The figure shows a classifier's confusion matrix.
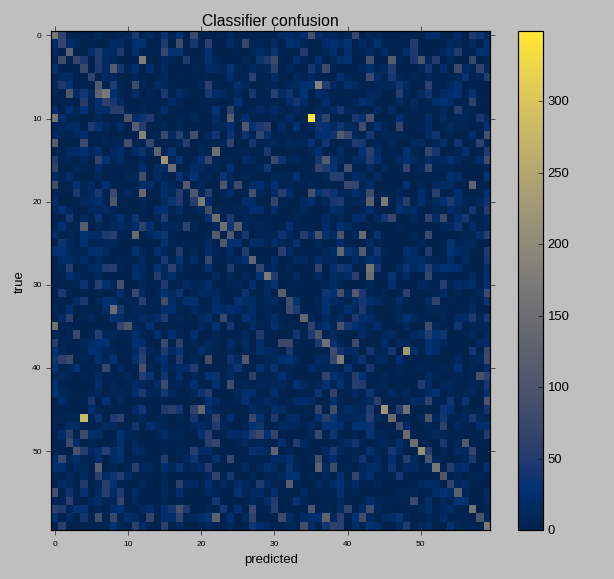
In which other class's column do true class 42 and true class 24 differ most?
11
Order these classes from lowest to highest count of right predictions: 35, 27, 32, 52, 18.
35, 32, 18, 27, 52
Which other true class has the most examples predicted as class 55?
4
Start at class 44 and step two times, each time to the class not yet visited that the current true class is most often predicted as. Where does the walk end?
34
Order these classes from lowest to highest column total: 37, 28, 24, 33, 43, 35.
33, 28, 35, 24, 37, 43
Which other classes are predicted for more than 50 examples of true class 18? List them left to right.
0, 23, 25, 40, 41, 57
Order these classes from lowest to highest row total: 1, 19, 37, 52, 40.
40, 1, 37, 52, 19
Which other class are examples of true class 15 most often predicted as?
37
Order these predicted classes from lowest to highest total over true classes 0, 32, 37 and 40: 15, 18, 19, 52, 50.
50, 18, 52, 19, 15
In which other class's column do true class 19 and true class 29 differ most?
12
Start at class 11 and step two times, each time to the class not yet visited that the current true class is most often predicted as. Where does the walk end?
39
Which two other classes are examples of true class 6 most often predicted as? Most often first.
36, 11
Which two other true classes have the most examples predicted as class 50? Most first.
3, 42
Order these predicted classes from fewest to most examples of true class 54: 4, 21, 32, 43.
43, 21, 4, 32
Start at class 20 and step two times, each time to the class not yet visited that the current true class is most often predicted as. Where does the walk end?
48
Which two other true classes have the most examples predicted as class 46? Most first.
3, 22
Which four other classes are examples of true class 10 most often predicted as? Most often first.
35, 0, 24, 43
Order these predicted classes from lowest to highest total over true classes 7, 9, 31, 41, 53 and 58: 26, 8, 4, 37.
26, 4, 8, 37
